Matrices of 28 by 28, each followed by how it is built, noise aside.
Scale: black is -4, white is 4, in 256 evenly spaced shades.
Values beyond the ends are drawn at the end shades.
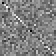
diagonal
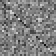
diagonal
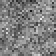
smooth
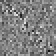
banded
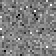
sparse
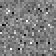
sparse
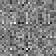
low rank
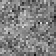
smooth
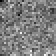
smooth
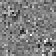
block diagonal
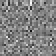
low rank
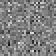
low rank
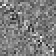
banded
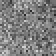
smooth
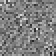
block diagonal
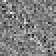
banded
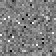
sparse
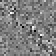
banded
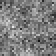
smooth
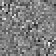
block diagonal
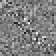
banded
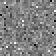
sparse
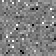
sparse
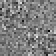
block diagonal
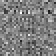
low rank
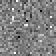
sparse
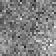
smooth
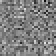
low rank
